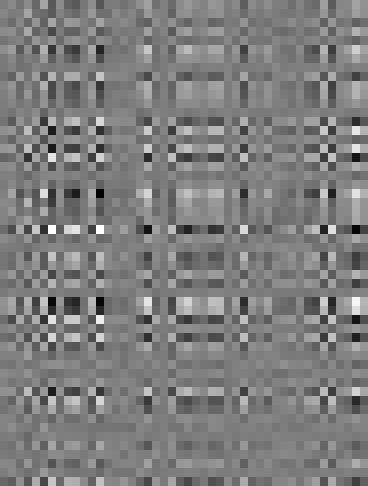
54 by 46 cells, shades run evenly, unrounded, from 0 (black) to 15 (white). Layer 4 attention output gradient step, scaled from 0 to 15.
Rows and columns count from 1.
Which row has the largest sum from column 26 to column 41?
34
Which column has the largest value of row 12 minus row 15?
7
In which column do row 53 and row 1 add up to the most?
6
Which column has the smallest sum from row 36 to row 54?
45
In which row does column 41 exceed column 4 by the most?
22
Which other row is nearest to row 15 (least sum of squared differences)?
17
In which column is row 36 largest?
13
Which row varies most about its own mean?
26
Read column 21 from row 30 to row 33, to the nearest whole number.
7 7 7 7
